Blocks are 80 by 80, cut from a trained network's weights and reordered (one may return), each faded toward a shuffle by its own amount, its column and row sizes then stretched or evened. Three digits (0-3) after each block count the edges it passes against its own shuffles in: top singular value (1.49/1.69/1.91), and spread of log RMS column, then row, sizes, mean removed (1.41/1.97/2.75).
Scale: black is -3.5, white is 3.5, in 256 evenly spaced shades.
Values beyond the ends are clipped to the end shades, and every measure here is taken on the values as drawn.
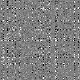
1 3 2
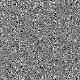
0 2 1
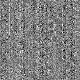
2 2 1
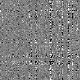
2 3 2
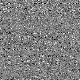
0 0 2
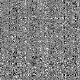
1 2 2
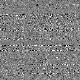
0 1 3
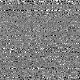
0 0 3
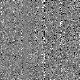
0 3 1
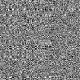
3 1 2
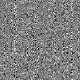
2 3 0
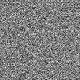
1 0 0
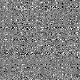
0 2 3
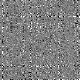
1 3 2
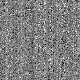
0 2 0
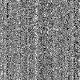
2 2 0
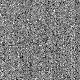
0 0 0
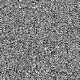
1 1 1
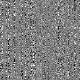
1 3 1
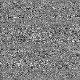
0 0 3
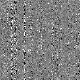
0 3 0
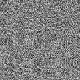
3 0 0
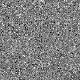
0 1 1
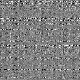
1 0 3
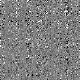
0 3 2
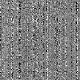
3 3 1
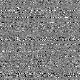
0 0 3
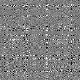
2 2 3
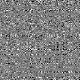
2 2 3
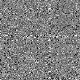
1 1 2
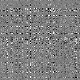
3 3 3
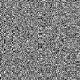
3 2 1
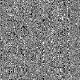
2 3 0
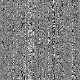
0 3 0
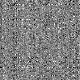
1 1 2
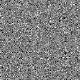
0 2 1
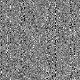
1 3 0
